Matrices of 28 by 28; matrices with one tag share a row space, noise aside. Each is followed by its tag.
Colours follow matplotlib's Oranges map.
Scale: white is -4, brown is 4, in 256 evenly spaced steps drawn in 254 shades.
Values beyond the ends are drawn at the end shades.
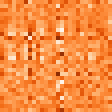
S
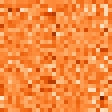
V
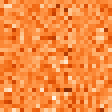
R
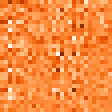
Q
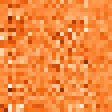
Q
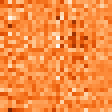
Q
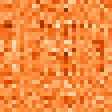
R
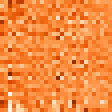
Q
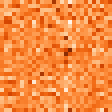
R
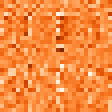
S
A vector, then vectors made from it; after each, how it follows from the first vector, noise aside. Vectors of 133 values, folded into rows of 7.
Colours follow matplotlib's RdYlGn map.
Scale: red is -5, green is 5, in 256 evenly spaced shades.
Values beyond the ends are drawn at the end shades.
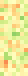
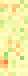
partly zeroed.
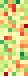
wrapped around, scaled up.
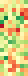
reversed, scaled up.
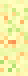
reversed, negated, partly zeroed.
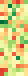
wrapped around, scaled up.
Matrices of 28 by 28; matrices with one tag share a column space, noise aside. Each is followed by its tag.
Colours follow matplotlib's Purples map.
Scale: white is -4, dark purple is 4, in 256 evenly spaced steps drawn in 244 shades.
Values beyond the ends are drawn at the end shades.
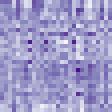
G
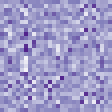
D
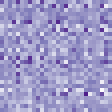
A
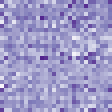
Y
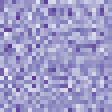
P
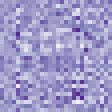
D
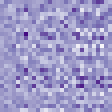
P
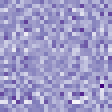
D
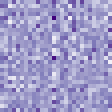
Y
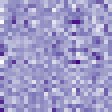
A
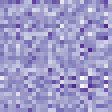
P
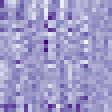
G
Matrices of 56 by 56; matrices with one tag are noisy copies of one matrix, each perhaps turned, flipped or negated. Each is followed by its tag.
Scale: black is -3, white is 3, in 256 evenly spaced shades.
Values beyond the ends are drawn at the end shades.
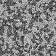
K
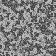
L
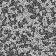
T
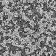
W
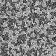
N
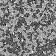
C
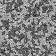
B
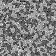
W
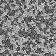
W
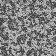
N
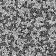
N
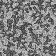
K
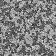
L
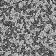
L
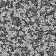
N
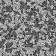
B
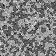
W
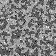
N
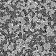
B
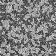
B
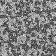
N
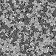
C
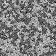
C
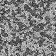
L
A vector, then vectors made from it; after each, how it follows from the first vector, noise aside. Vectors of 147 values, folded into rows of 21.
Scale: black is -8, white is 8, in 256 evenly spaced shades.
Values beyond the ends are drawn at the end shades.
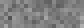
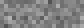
sign-scrambled.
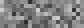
reversed, scaled up.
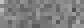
reversed.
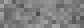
wrapped around, negated.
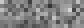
reversed, scaled up.
